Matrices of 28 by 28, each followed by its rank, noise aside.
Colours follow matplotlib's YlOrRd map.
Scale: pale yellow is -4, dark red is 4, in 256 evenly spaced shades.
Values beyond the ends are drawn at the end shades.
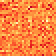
seven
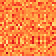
four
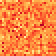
eight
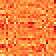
five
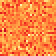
six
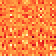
four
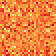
five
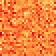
eight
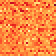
eight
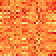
four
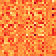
four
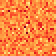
seven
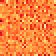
six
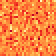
four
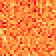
six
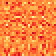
four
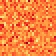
seven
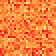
seven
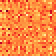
five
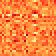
four
